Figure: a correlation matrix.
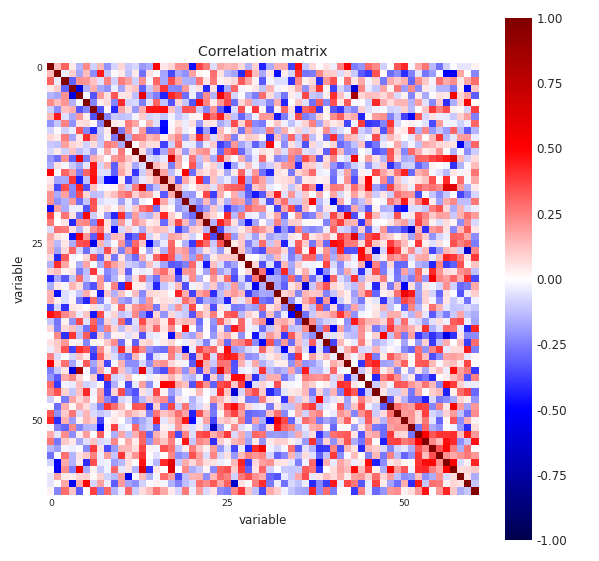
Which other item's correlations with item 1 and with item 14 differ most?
35
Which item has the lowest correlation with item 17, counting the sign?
38
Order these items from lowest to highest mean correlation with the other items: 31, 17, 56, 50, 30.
31, 30, 50, 56, 17
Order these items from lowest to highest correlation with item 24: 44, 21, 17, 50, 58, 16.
44, 16, 21, 50, 17, 58
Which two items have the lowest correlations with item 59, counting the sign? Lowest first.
26, 3
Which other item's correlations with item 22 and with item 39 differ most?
28
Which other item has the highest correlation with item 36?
43
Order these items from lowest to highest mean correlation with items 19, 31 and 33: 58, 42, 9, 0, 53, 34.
58, 34, 42, 0, 9, 53
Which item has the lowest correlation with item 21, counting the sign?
9
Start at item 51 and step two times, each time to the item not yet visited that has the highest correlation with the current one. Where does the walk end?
50
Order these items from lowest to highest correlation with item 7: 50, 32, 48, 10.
32, 50, 48, 10
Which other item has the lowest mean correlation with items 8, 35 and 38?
54
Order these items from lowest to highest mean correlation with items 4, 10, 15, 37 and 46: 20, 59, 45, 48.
20, 45, 59, 48
